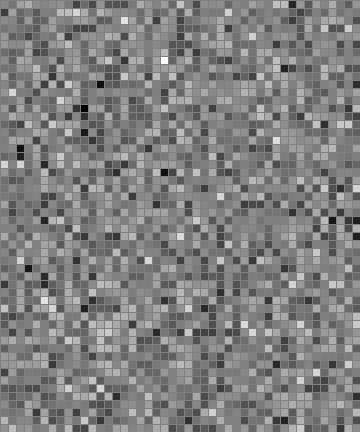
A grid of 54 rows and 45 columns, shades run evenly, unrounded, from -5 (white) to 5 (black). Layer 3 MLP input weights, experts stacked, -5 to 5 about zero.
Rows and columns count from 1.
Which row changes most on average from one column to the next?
33
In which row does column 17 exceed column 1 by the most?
21
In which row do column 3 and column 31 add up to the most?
19
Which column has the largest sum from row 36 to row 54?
26
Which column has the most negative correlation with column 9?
39
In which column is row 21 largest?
6
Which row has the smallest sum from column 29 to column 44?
42
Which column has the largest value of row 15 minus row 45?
38
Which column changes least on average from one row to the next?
30
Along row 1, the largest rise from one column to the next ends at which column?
37
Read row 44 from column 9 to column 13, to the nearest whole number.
1 -1 2 -1 -2
